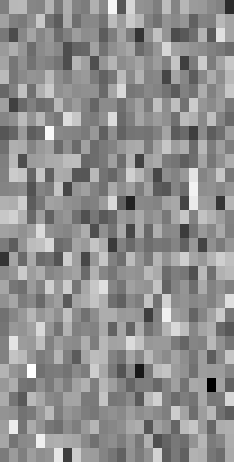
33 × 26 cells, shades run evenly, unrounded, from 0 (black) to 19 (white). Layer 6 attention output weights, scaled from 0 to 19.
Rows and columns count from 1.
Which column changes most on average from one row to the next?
21
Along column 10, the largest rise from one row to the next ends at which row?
17
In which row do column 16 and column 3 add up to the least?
12
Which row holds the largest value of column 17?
22
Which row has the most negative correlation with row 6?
1
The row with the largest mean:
25
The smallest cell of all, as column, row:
24, 28
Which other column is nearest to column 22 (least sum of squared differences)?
7
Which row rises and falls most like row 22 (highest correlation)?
26
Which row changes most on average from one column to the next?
13
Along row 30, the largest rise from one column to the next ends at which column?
20
